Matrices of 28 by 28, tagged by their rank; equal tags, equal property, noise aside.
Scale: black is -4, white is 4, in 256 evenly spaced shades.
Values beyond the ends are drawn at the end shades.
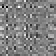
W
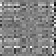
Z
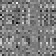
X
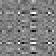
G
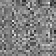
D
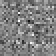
D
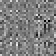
W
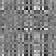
G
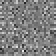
X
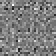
D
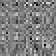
Z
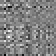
W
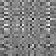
Z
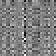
Z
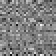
X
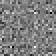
D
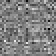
X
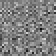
X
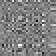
W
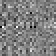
X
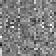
D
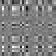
G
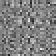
D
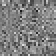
X
